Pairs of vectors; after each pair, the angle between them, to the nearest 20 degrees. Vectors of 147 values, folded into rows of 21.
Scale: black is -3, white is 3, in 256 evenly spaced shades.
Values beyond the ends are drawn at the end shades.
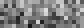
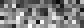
160 degrees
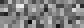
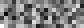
60 degrees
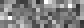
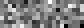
60 degrees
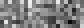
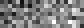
140 degrees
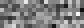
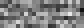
40 degrees
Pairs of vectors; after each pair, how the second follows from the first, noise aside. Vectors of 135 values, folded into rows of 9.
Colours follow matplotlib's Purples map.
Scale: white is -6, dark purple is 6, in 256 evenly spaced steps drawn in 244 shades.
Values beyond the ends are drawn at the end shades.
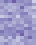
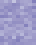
negated, shrunk.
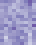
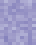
negated, shrunk.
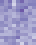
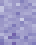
reversed, partly zeroed.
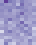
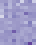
reversed, partly zeroed.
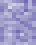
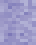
negated, shrunk.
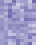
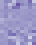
negated, partly zeroed.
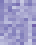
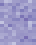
reversed, partly zeroed.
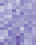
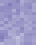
negated, shrunk.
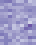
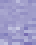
reversed, partly zeroed.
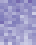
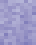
negated, shrunk.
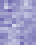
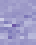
negated, partly zeroed.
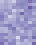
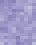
negated, shrunk.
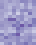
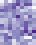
wrapped around, negated, scaled up.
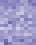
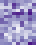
wrapped around, negated, scaled up.
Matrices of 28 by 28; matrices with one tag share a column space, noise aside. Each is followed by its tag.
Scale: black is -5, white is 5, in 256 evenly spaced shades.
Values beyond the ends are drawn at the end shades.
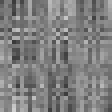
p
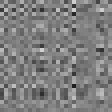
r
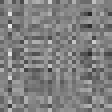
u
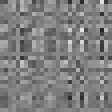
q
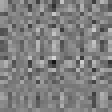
q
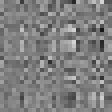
q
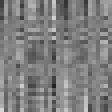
p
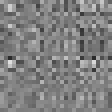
q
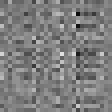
u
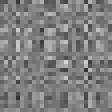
q
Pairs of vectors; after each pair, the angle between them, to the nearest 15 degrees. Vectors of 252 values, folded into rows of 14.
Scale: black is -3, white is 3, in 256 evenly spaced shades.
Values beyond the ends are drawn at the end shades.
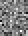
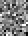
105 degrees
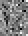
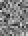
60 degrees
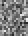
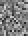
75 degrees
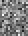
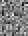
120 degrees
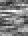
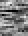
165 degrees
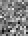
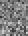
150 degrees
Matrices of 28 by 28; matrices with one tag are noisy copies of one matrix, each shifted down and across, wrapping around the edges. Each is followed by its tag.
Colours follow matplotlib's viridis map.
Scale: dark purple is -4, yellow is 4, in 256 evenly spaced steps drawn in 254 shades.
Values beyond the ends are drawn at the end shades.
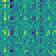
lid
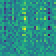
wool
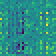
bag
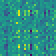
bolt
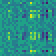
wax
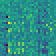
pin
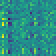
lid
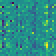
bolt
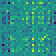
bag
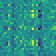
lid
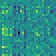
wax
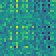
bag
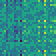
bag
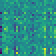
bolt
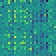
bag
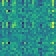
bolt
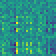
pin
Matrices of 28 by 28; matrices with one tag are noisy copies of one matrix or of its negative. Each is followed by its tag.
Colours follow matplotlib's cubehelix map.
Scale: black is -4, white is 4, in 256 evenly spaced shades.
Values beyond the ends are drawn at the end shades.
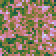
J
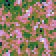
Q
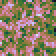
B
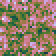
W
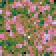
J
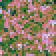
J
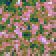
Q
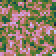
W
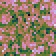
W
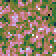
W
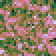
J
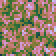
B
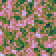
B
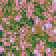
B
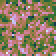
W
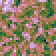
Q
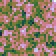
B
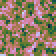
B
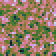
W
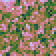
Q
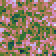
W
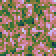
B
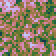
Q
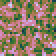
B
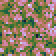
B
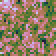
Q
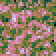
W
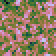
Q
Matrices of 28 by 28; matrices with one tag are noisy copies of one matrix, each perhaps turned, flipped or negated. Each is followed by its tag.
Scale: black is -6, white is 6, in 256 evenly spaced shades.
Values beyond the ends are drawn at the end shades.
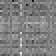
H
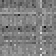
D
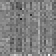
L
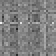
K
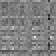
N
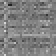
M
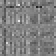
N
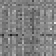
H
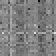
K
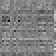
L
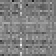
H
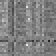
D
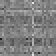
K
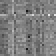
D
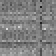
D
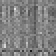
M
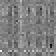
M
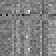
D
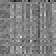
L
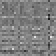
N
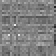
L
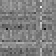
D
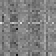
K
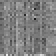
L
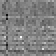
N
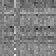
D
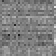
L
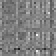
N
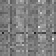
K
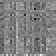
L
